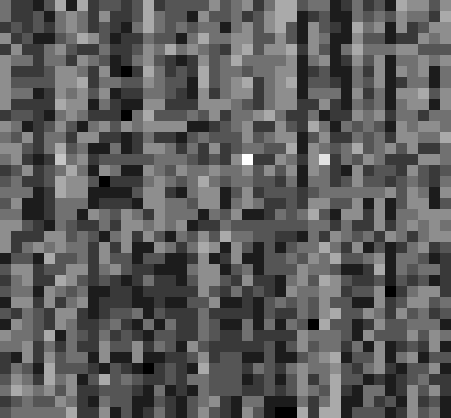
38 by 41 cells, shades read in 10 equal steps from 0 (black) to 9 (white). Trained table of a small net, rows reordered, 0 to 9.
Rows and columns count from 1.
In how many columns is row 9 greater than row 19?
18
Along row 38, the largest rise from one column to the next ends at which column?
28
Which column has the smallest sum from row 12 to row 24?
4
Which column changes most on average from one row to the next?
40
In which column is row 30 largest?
30
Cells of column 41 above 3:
21
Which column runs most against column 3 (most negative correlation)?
17
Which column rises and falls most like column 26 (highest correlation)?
41
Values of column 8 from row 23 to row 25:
4 4 5
